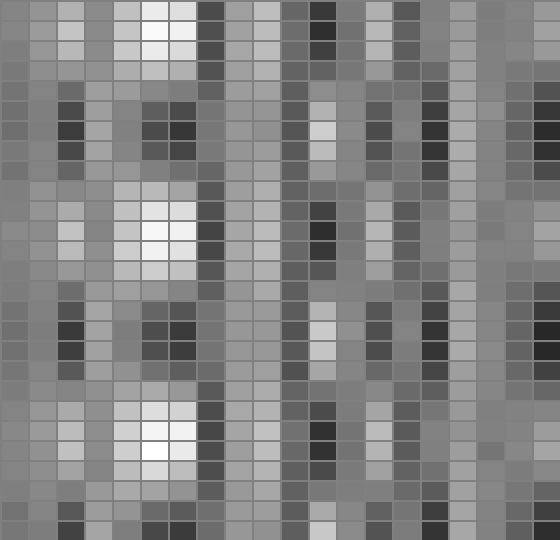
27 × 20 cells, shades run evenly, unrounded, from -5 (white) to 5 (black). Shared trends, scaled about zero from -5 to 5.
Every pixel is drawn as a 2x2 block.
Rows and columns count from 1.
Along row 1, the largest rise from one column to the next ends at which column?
8
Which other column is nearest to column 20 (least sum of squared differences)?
16
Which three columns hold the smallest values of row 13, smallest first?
6, 7, 5
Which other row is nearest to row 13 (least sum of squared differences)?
3
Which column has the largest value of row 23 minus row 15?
12
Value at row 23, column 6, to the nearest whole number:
-5
